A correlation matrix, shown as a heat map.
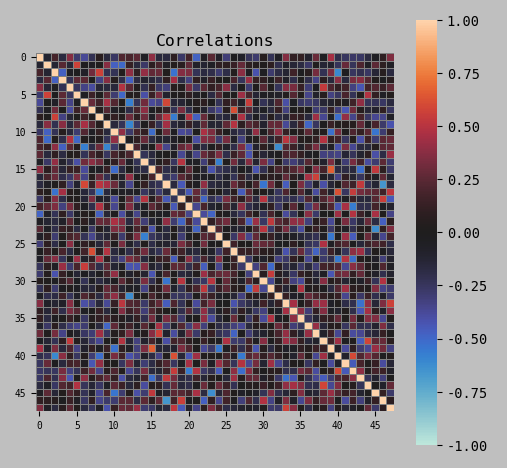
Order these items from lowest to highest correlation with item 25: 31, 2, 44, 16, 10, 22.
2, 16, 10, 44, 31, 22
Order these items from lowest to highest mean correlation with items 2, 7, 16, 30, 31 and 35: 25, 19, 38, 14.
38, 25, 14, 19
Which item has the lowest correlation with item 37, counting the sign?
26
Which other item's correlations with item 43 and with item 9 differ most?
15
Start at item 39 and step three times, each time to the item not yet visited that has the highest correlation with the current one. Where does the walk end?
21
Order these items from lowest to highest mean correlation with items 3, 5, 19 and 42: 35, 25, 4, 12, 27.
4, 12, 27, 35, 25
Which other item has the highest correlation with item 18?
40
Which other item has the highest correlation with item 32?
10
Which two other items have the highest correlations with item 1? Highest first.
5, 9
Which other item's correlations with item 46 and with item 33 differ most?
19
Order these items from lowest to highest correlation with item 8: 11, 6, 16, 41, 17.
11, 6, 16, 41, 17
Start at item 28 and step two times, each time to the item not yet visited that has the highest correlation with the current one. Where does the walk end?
17
